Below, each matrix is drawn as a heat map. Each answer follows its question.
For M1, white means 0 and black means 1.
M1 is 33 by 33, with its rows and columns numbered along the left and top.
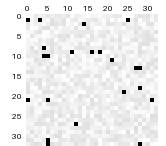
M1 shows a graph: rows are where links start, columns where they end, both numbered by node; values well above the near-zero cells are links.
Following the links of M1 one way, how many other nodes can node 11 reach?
4
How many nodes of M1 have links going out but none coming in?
8
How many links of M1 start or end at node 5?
4
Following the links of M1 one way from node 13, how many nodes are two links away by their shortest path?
1
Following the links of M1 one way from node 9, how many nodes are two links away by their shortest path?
2
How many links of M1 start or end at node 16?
1
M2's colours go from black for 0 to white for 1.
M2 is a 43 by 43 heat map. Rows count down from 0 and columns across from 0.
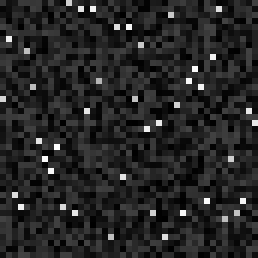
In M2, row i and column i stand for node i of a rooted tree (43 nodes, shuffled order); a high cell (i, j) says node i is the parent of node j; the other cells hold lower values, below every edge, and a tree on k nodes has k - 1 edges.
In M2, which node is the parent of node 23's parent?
26
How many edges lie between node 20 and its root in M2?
2
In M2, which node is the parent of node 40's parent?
14
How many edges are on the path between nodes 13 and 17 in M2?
8
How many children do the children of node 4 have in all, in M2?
1
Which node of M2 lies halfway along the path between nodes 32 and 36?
16
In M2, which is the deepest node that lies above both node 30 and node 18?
35
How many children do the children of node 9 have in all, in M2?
4
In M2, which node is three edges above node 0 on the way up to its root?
1
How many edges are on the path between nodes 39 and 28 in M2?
7
